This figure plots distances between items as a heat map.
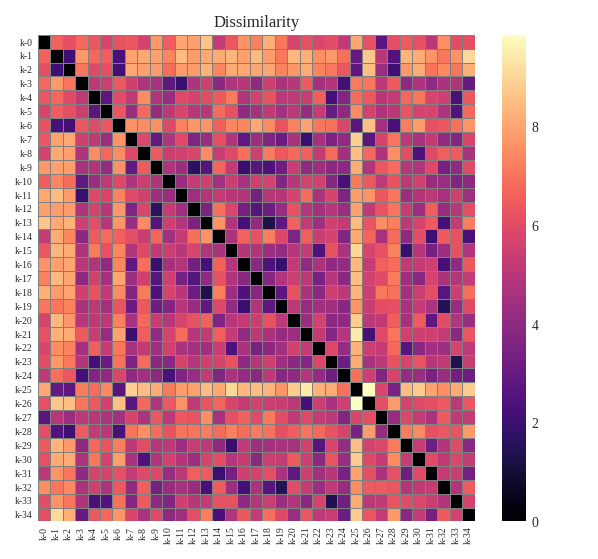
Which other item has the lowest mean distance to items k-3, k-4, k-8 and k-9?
k-24
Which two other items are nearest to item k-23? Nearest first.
k-33, k-4
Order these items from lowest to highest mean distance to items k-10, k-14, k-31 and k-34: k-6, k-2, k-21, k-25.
k-21, k-6, k-2, k-25
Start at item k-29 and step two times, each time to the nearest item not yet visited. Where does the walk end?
k-22
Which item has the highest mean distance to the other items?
k-25
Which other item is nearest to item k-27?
k-0
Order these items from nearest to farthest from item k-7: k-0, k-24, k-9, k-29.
k-9, k-24, k-29, k-0
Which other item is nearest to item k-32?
k-19
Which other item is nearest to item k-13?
k-18
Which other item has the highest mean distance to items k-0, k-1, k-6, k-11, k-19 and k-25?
k-26
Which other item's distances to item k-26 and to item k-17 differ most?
k-11
